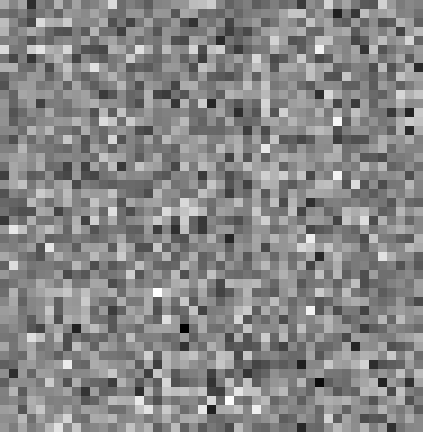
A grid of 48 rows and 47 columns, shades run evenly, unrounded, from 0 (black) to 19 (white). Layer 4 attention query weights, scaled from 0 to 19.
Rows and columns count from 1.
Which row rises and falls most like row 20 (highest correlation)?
30
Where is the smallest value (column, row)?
21, 37
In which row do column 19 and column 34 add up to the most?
43
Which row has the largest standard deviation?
6
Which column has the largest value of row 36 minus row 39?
27
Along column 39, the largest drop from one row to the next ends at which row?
10
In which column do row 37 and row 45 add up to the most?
26
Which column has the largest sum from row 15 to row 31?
29
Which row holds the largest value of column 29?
46
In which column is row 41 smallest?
34
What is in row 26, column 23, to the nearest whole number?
4
